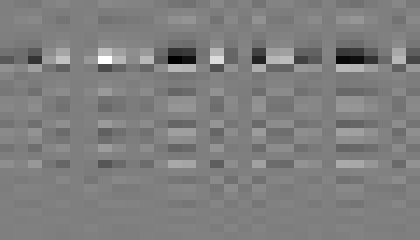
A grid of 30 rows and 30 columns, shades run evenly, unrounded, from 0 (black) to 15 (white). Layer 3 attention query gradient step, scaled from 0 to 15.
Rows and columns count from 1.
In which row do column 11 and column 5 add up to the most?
8
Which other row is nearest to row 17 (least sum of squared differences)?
21
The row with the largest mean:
9
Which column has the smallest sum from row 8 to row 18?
13
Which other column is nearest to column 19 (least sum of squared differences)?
14
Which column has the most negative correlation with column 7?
28
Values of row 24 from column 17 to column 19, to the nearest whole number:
8 7 8
